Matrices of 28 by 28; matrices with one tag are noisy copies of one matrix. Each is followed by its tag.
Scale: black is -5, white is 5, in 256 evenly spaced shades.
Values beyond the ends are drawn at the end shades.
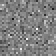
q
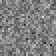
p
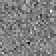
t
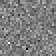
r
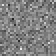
q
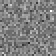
t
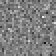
p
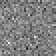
r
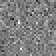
q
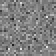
q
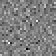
r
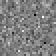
p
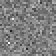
r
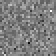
t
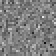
p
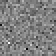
r
